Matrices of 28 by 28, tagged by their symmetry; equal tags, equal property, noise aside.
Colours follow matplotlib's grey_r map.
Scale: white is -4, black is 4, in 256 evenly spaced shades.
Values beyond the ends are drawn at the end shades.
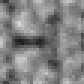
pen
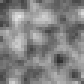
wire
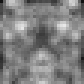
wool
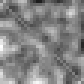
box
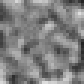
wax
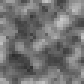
box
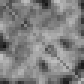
wire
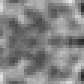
pen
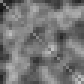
wire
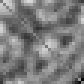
wire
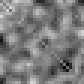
wire
